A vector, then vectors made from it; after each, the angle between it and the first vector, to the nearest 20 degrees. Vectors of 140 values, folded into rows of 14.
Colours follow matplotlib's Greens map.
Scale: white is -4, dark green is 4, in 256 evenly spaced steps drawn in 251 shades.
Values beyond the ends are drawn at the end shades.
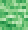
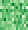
100 degrees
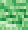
160 degrees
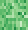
60 degrees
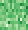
120 degrees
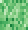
80 degrees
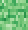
140 degrees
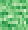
40 degrees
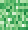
120 degrees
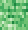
140 degrees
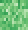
60 degrees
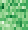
140 degrees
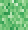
60 degrees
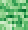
160 degrees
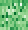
80 degrees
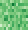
120 degrees
